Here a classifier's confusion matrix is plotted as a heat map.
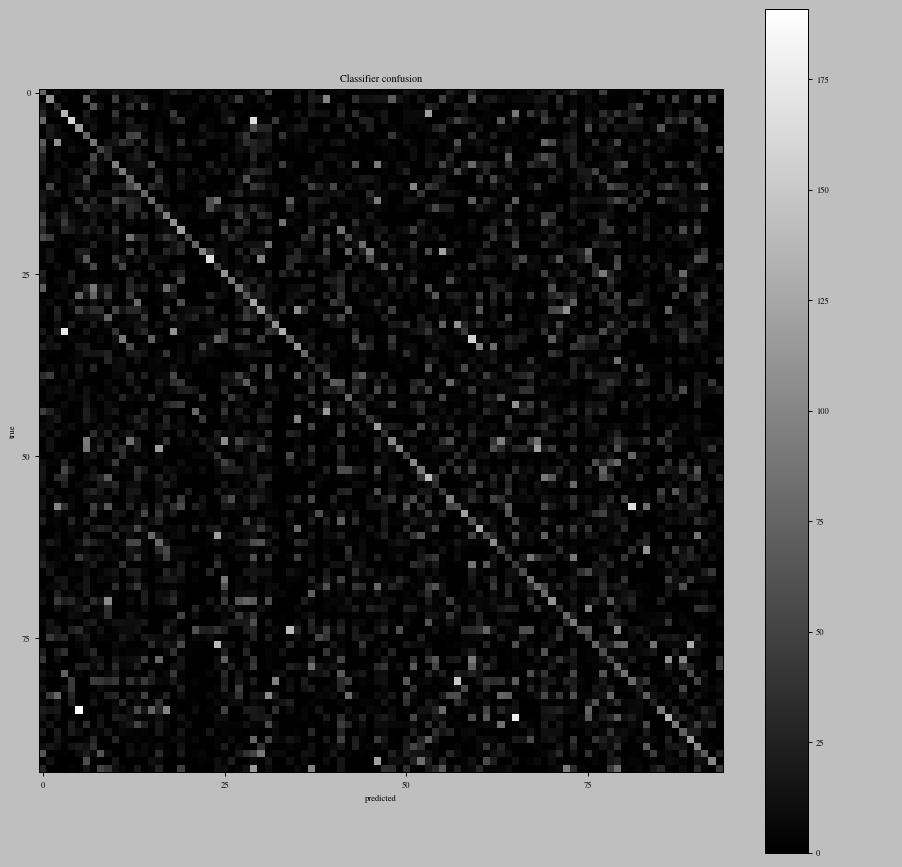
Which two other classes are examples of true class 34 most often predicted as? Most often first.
59, 11
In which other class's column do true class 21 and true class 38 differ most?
44
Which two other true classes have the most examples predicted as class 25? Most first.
48, 67
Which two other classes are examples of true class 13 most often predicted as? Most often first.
51, 91
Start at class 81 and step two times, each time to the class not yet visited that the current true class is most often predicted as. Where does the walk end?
2
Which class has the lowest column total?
20
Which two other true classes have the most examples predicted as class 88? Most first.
78, 25
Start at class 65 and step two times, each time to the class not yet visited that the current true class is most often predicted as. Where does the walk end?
41
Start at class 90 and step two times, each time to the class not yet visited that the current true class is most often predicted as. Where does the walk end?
31
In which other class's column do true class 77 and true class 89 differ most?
29
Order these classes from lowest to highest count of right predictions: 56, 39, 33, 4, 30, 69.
39, 69, 56, 30, 33, 4
